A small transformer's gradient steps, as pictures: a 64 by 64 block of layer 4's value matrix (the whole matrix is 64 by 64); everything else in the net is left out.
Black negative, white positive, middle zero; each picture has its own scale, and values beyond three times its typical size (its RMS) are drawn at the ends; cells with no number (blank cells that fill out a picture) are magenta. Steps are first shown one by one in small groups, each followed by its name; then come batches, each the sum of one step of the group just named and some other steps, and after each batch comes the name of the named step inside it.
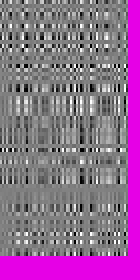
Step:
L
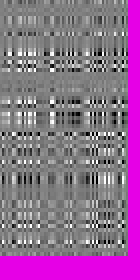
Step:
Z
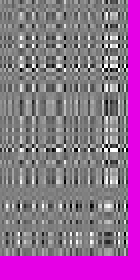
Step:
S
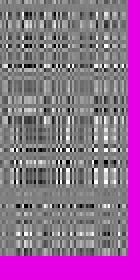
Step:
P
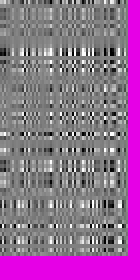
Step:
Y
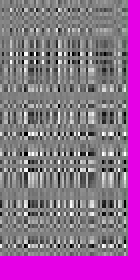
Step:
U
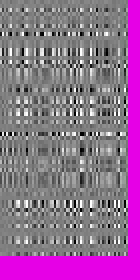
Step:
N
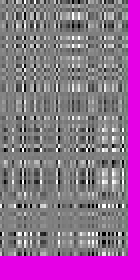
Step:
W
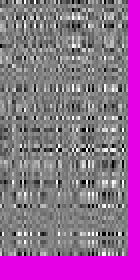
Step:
W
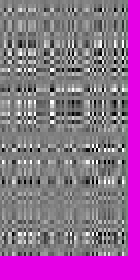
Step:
Z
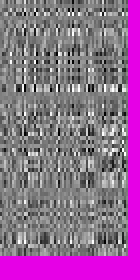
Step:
U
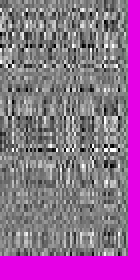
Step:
P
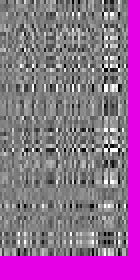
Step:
S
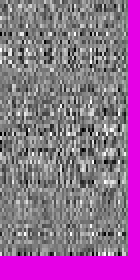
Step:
N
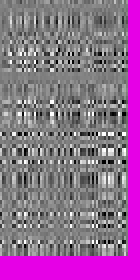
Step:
Z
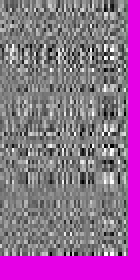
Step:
U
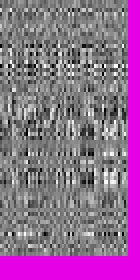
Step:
U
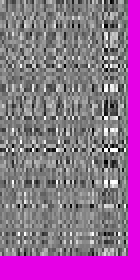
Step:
S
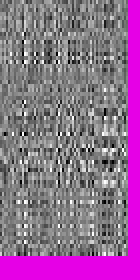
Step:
U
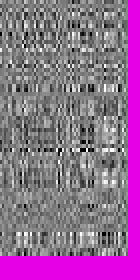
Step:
W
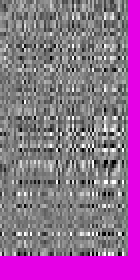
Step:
W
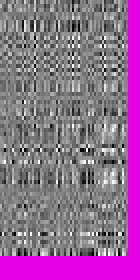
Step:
W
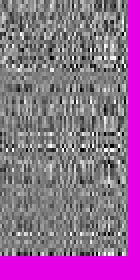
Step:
L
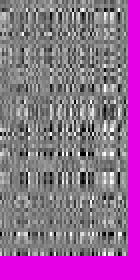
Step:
N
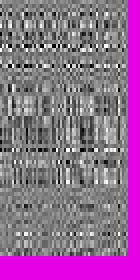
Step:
P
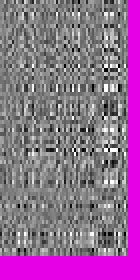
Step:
S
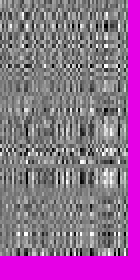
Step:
L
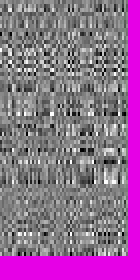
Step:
N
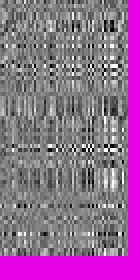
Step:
W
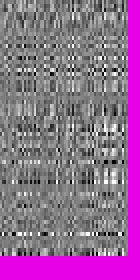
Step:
W
